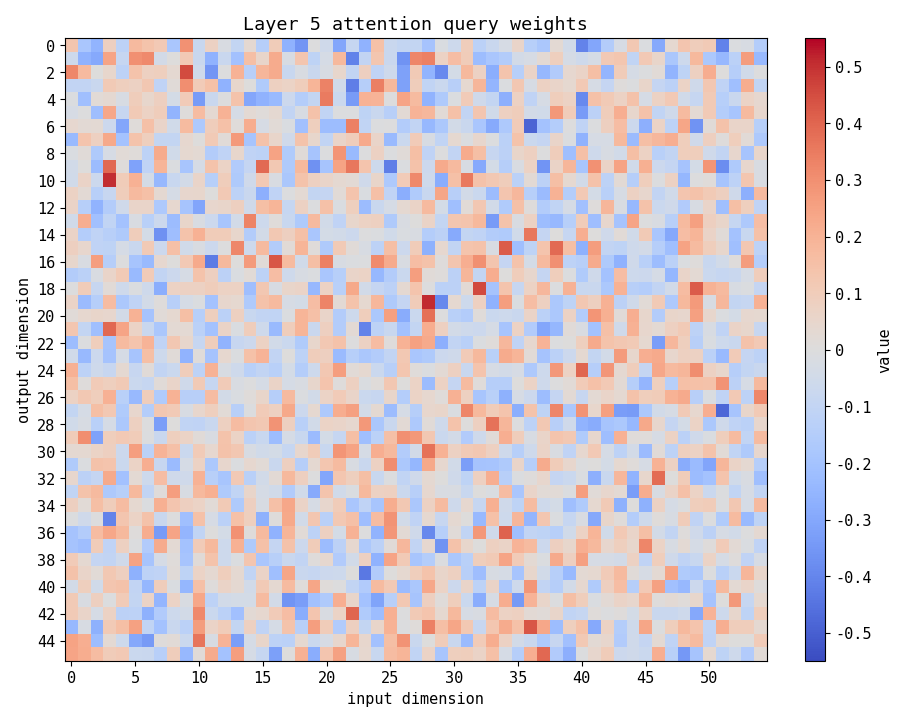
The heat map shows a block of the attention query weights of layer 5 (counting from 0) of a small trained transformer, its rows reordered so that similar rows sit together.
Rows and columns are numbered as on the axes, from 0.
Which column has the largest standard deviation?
28
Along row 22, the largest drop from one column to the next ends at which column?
29
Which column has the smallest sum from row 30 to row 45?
9
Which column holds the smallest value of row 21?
23
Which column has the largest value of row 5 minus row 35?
3
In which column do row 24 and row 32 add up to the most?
46
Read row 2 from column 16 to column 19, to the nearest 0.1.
0.2 -0.1 0 -0.1
